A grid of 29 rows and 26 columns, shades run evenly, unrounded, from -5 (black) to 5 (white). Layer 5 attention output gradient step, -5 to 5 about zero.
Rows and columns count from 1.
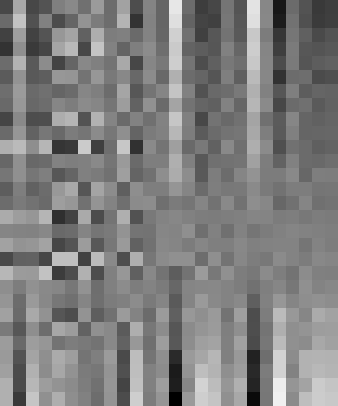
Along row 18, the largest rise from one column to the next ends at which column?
7
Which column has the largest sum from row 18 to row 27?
22
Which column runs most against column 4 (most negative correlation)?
8
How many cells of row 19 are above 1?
4
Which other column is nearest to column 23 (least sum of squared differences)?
13
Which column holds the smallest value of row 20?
5
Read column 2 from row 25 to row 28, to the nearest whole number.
-1 -2 -2 -2
